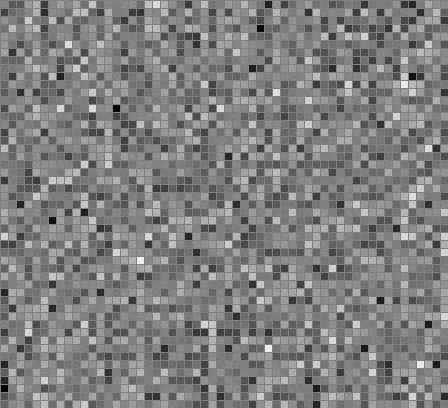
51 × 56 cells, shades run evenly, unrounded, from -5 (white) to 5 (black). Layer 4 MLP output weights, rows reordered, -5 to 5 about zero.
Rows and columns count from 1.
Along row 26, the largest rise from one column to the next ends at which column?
30
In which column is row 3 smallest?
4
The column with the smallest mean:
51
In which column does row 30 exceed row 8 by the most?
24
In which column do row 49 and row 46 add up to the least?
53
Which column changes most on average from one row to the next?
32
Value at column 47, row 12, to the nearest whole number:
1
